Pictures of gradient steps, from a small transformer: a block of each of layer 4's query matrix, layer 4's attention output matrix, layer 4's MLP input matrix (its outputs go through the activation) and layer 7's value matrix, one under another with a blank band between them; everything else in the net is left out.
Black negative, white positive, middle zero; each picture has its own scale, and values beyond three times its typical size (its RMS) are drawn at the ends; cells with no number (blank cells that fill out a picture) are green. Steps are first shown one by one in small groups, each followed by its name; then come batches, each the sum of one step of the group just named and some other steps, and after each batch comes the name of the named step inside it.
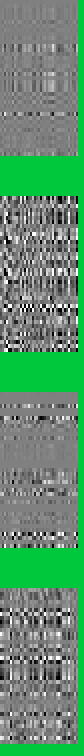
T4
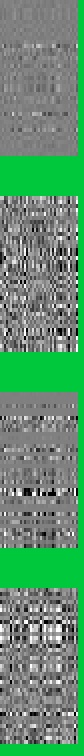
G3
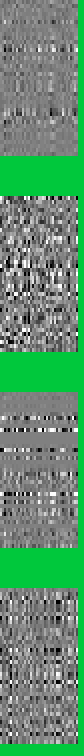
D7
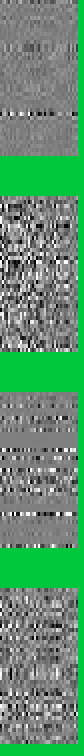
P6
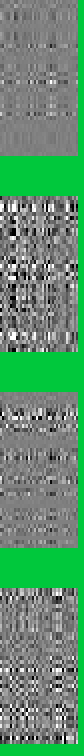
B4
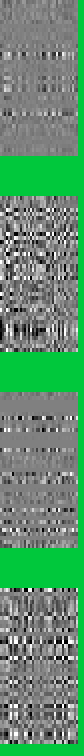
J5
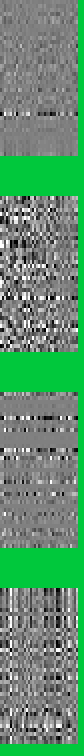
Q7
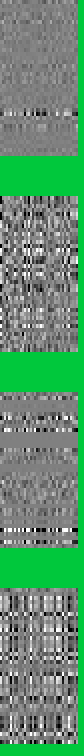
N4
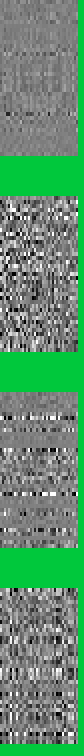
J5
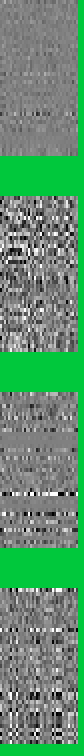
N4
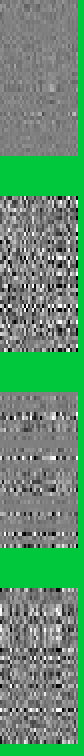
T4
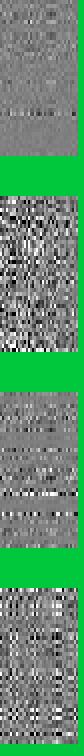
P6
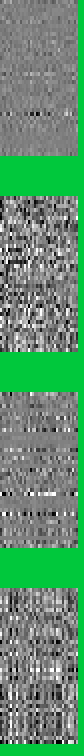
N4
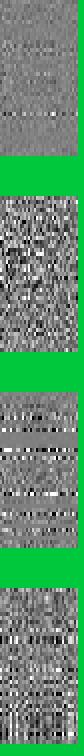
J5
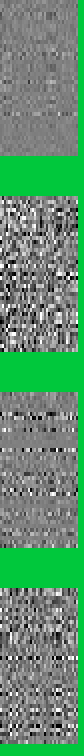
J5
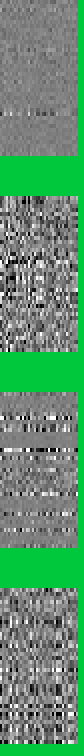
P6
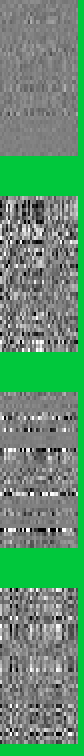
G3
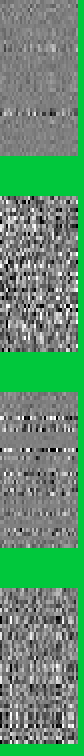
D7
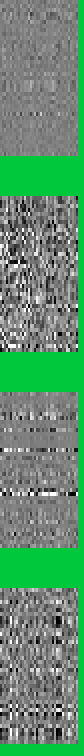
T4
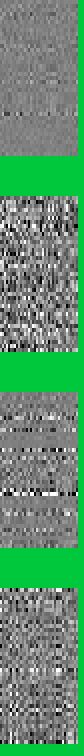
B4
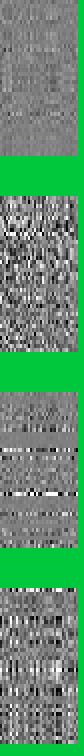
P6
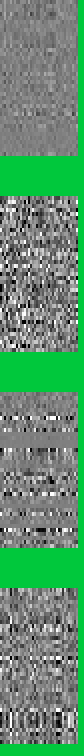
N4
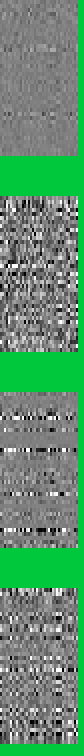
B4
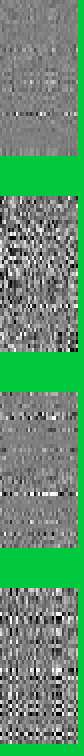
T4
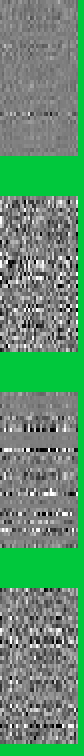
P6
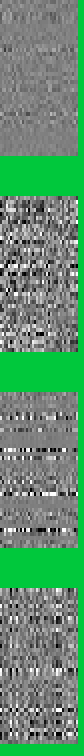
D7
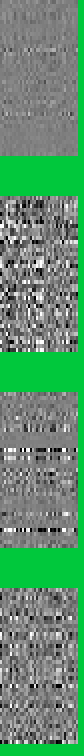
B4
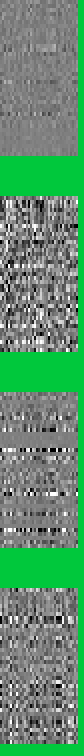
Q7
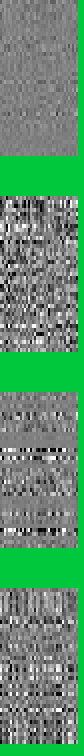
P6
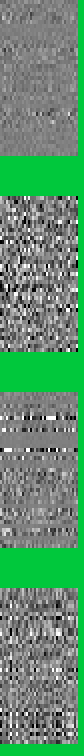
D7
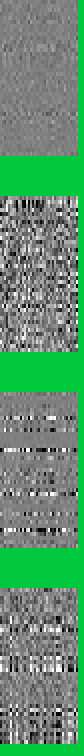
G3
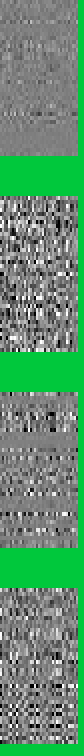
B4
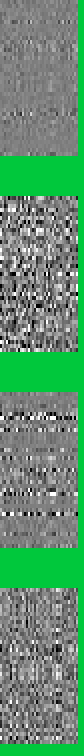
D7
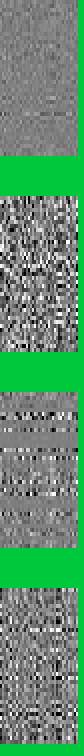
Q7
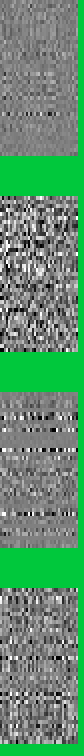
J5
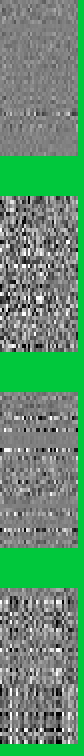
N4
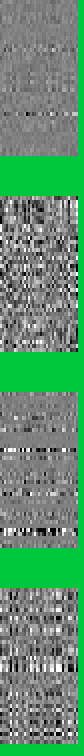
G3
